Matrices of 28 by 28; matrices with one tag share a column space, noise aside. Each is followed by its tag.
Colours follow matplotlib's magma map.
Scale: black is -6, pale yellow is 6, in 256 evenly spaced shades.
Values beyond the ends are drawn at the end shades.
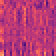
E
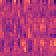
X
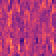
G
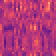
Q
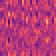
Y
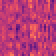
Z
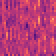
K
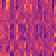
Z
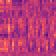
X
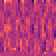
X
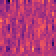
X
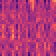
Z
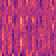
K
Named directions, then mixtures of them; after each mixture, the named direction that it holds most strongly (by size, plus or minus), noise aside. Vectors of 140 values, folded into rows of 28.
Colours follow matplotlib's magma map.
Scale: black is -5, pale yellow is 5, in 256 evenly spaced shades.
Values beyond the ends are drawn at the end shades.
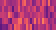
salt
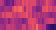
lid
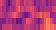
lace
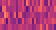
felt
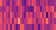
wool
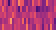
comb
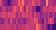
lid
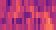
lace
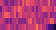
lid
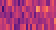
comb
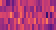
wool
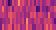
comb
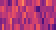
comb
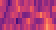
lace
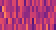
felt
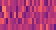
felt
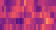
lace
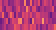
felt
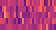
felt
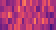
salt
